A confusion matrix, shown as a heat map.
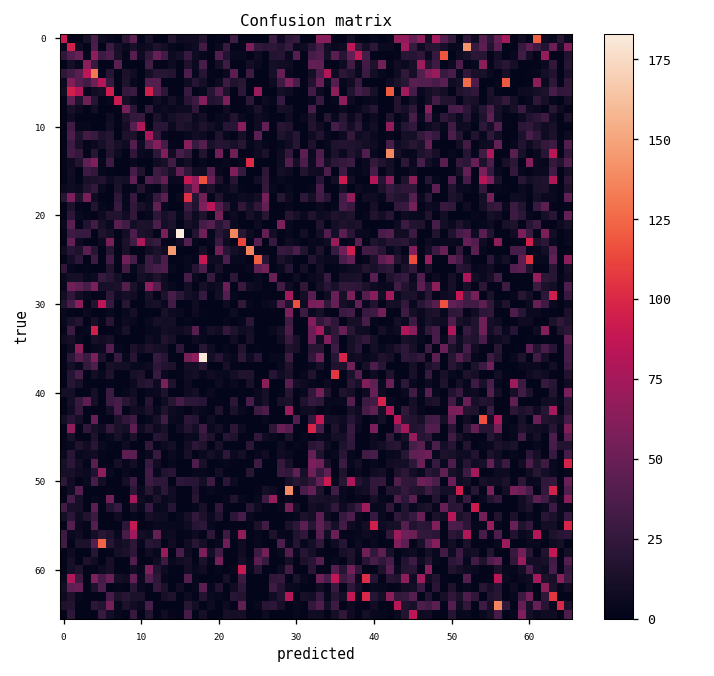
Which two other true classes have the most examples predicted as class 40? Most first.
55, 16
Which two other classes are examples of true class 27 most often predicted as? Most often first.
52, 61
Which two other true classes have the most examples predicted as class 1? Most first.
6, 61
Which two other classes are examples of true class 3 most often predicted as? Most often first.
46, 54
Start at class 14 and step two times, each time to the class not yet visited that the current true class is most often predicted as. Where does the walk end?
37
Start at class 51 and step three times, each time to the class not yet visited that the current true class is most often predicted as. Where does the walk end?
39
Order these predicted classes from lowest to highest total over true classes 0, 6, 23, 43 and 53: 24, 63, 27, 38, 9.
24, 27, 63, 38, 9
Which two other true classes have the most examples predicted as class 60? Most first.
25, 23
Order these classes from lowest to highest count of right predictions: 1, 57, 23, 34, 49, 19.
49, 34, 57, 19, 1, 23
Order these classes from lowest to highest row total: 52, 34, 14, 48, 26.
34, 26, 52, 48, 14
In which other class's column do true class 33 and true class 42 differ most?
4
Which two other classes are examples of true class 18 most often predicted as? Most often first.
16, 37
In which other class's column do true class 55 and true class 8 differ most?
65
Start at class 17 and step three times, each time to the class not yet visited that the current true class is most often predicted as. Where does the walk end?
45
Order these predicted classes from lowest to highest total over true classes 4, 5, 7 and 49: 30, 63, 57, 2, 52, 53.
63, 30, 2, 53, 57, 52
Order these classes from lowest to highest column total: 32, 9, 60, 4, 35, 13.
60, 13, 35, 32, 9, 4
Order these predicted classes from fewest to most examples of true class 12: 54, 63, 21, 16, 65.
54, 21, 63, 65, 16
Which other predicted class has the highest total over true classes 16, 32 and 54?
50
